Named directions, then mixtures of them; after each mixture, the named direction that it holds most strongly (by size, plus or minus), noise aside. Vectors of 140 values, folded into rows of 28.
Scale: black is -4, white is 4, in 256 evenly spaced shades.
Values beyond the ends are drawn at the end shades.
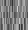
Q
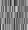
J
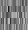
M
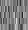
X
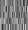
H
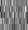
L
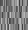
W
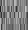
J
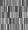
W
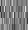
L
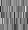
L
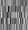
M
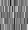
J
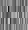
M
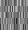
X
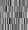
J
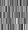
H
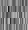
M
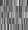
W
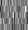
L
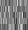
X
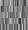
W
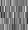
L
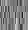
X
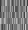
H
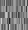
H
